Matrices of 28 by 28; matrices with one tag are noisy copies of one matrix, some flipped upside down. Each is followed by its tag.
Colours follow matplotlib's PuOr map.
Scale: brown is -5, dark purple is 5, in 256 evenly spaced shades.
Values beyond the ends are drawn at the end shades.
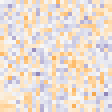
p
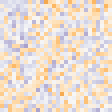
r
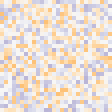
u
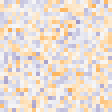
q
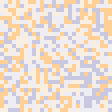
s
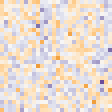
p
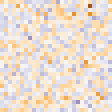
u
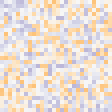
r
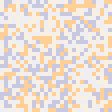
q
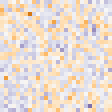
r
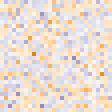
q
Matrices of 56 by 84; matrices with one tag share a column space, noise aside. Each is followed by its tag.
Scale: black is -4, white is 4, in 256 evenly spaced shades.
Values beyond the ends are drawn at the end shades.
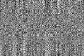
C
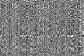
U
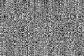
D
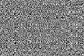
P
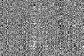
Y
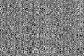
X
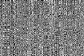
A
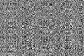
Y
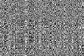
Y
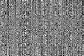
A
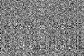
Y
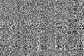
Y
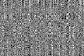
D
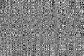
C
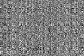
X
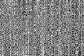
A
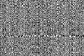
U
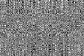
C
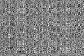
X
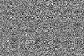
P
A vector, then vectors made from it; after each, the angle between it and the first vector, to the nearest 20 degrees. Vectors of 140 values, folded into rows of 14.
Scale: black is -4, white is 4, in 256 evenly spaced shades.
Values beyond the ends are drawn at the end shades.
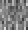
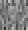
160 degrees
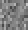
60 degrees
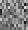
100 degrees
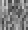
40 degrees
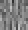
120 degrees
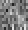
100 degrees
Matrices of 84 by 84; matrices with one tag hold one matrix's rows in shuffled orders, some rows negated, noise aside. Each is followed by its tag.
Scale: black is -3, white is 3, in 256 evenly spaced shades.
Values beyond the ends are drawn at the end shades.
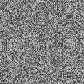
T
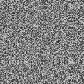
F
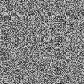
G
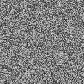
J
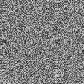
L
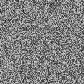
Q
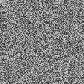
L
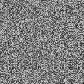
F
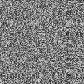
T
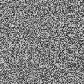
F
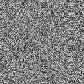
F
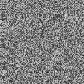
L
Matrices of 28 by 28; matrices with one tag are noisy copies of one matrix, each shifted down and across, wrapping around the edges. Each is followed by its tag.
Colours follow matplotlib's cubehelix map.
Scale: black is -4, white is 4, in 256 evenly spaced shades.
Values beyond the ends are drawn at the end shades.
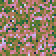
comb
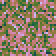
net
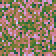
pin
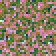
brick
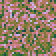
comb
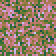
pin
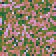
comb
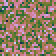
brick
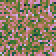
brick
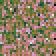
net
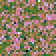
net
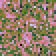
pin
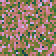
pin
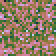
net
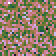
brick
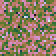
net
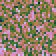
pin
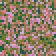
pin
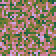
brick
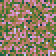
brick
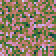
comb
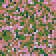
comb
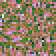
brick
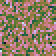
brick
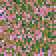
pin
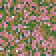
comb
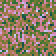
comb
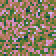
brick
